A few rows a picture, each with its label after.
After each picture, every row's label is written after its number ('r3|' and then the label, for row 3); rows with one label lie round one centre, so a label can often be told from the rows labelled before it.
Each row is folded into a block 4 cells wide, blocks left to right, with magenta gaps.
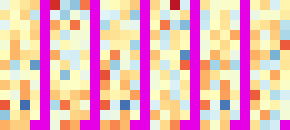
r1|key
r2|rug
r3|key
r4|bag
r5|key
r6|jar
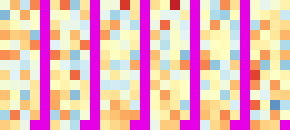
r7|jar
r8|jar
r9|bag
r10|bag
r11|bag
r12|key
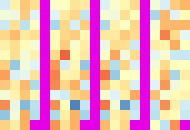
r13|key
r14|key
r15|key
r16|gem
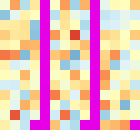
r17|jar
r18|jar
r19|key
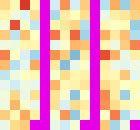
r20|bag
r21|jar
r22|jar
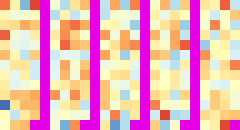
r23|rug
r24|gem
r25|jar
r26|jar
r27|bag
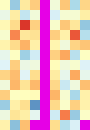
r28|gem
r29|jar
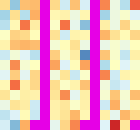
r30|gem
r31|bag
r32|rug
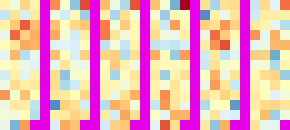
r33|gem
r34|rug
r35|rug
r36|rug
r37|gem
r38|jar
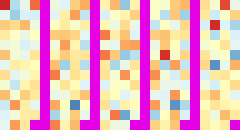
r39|rug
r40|key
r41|jar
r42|key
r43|bag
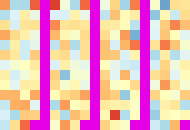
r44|rug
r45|rug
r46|jar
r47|gem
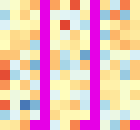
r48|key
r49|bag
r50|gem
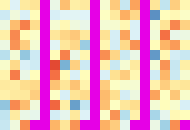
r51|gem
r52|key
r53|jar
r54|gem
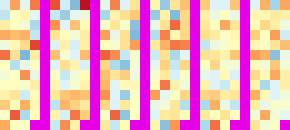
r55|jar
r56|rug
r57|jar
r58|gem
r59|rug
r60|jar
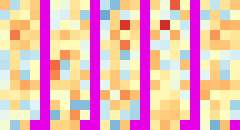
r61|gem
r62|key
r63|gem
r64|bag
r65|gem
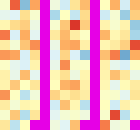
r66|jar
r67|gem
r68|jar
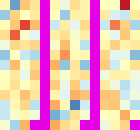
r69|gem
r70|key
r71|bag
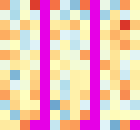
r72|rug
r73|rug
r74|gem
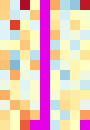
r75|bag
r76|rug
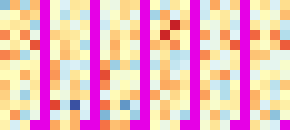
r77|jar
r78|key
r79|key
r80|gem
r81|jar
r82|jar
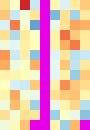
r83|bag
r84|gem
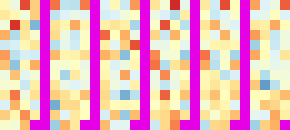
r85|bag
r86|rug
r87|jar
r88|bag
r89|bag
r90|rug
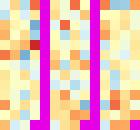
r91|jar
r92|bag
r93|rug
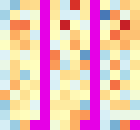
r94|gem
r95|bag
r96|gem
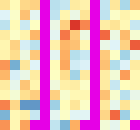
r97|key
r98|gem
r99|jar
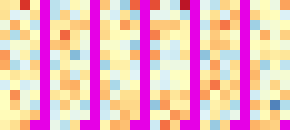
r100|bag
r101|gem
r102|rug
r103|rug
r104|gem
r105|key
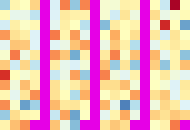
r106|key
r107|jar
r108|key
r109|bag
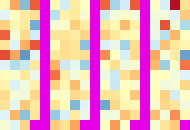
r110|jar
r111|key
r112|rug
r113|bag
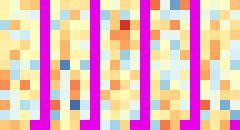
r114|key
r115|key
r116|gem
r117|rug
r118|key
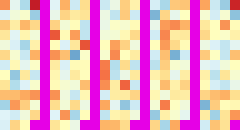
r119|rug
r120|jar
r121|key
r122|gem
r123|rug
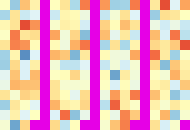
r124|gem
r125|jar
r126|rug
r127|jar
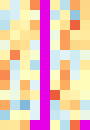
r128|key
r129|gem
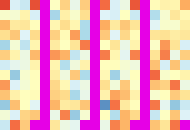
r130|rug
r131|jar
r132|rug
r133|key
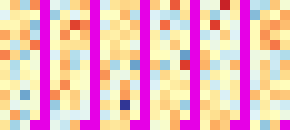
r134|jar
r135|gem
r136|key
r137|bag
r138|bag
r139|gem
